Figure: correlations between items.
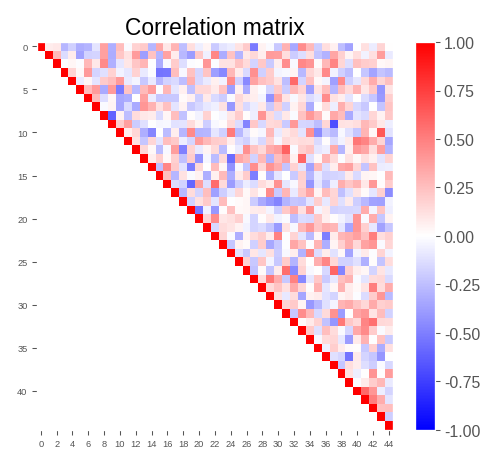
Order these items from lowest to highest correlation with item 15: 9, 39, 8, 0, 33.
8, 9, 39, 33, 0
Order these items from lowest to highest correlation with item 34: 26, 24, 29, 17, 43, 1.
26, 29, 1, 43, 17, 24
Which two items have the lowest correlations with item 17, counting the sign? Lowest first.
44, 22
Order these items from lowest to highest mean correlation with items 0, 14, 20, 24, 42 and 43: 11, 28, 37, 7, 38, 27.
7, 37, 27, 38, 28, 11
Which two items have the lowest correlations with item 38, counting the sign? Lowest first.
26, 31
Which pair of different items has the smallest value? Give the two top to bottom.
9, 37
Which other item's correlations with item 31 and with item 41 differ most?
32
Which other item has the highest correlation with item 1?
22
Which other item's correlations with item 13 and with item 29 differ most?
33
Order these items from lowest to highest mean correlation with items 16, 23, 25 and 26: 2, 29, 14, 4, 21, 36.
4, 29, 36, 21, 14, 2
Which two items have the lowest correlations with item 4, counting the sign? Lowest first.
26, 37
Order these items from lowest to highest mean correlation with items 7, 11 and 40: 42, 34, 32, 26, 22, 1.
26, 34, 1, 32, 22, 42
